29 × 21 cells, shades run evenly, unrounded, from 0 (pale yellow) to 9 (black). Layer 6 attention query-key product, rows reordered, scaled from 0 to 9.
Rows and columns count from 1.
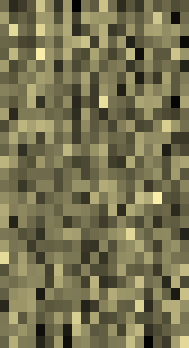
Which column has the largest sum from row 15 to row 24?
10
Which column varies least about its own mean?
6
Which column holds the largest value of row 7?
16
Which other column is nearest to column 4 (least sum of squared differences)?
3
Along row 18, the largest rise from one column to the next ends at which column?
14
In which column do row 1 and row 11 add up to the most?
9
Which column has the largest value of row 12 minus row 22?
1
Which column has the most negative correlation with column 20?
13
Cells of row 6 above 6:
5
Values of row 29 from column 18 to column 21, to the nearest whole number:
6 7 3 1
